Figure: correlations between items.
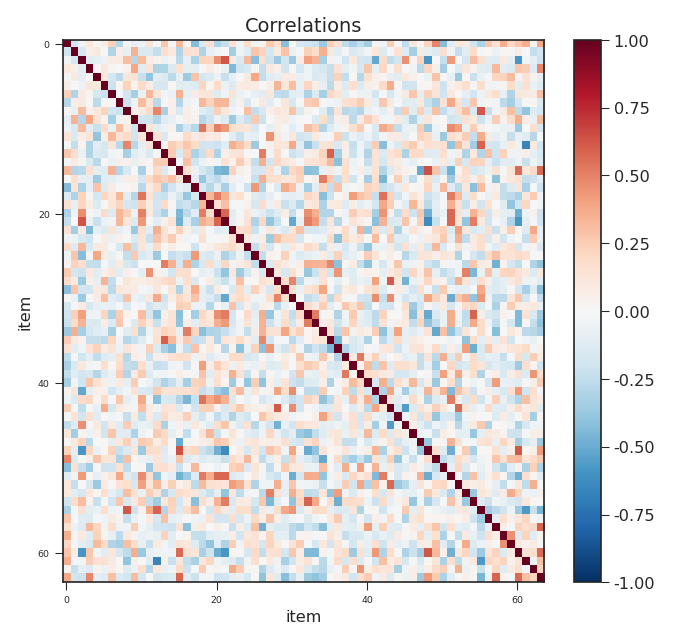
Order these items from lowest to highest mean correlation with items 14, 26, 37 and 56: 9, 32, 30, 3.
3, 9, 30, 32
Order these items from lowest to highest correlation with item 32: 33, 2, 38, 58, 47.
58, 47, 38, 2, 33
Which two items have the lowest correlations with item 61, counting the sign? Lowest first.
12, 55
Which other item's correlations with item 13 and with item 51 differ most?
20
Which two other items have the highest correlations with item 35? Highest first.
13, 26
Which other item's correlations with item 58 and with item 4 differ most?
17
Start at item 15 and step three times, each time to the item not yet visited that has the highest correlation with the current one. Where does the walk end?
63
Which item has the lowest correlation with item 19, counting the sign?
59
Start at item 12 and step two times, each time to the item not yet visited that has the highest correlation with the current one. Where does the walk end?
8
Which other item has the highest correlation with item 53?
27
